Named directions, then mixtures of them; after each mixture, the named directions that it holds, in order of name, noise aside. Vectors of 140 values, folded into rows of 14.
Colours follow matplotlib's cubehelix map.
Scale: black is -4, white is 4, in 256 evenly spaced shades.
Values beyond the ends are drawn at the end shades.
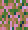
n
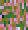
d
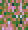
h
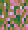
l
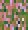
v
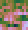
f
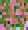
d, f, l.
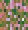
l, n, v.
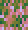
f, h, l.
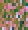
h, n.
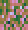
l.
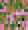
f, v.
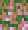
f, l, v.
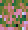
f, h.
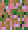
n, v.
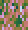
h, l.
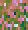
f, l, n.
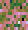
f, l, v.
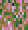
h.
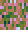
d.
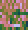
d, f, v.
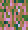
f, v.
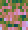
f.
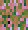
d, l, n.
